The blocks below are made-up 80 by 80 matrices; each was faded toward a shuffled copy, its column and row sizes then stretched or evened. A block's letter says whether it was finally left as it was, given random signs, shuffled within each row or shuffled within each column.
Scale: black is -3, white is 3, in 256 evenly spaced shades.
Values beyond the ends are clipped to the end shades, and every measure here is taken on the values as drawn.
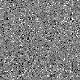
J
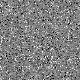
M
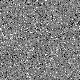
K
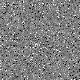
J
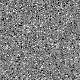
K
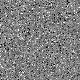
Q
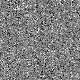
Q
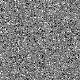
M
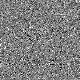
M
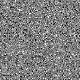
J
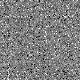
J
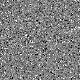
M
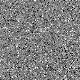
M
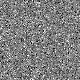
Q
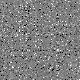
J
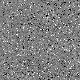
M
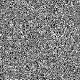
J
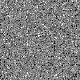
J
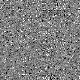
J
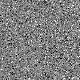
Q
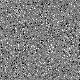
Q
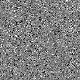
J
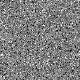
M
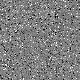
Q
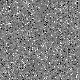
Q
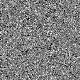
Q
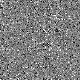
M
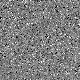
K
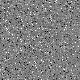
Q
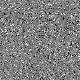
K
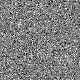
Q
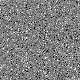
Q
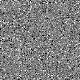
J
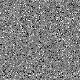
J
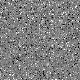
J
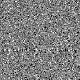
J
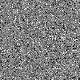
M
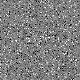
M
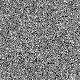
Q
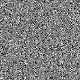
J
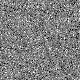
K
